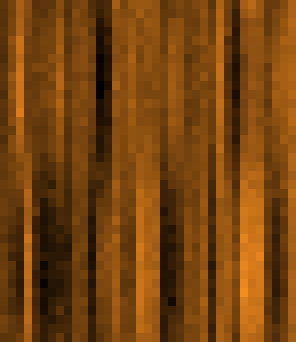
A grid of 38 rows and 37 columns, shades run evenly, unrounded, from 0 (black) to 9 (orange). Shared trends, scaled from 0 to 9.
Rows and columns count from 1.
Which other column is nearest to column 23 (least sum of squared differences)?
2
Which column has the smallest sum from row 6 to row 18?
13
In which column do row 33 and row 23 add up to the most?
31
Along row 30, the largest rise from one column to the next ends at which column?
4
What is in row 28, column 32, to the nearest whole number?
8
